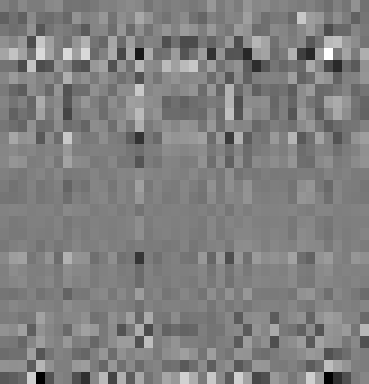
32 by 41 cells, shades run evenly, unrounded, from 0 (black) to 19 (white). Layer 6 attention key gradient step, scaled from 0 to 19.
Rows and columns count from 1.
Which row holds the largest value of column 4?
32
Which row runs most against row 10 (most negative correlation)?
12
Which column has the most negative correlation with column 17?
31
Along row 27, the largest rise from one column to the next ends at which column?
17
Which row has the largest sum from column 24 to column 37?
2
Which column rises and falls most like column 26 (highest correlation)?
18
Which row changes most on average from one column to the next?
5
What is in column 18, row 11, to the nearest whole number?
10
